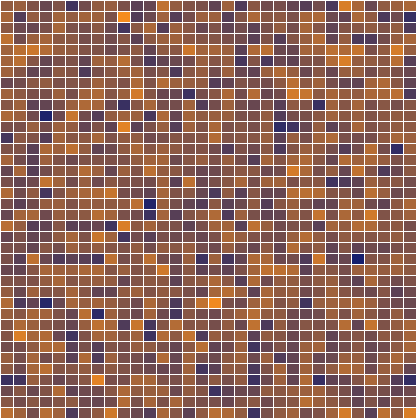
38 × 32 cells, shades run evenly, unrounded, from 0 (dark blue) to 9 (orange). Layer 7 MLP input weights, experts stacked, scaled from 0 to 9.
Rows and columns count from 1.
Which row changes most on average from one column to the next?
24
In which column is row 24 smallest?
28
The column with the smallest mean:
14
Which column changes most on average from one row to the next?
8
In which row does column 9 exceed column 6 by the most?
38
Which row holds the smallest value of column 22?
12
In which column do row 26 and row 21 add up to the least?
19
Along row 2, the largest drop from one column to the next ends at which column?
11
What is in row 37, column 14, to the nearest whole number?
6
